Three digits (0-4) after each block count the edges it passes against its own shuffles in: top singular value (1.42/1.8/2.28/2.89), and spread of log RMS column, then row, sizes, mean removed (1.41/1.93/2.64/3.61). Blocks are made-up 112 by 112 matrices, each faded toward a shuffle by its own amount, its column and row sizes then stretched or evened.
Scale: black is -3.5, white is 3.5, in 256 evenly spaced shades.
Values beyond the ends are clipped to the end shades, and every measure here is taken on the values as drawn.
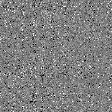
1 2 2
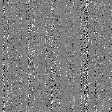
0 4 0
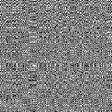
4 2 3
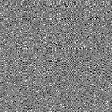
4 1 2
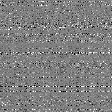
3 0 4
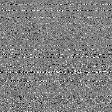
2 0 4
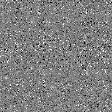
0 2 2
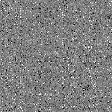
2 2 0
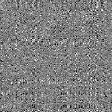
3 2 2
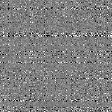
1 3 4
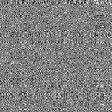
4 0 3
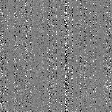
2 4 1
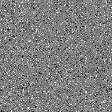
2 2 0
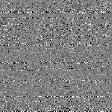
1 2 4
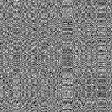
4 0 0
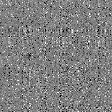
3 2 1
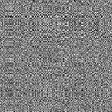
4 2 3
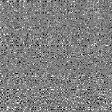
3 1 3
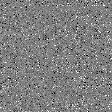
0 2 2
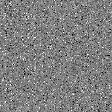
2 1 0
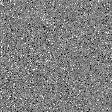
0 1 0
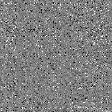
2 2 2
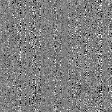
0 4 0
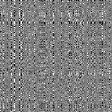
4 4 2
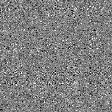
2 1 2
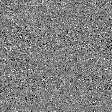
0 0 2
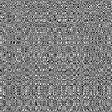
4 2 3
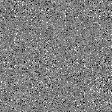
1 2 2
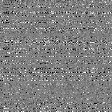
3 0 4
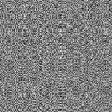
4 2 0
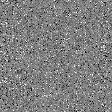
1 2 0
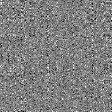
2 3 1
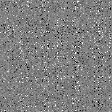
0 3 2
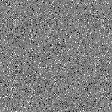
3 0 0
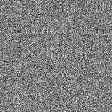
2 0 0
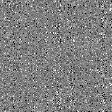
2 3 2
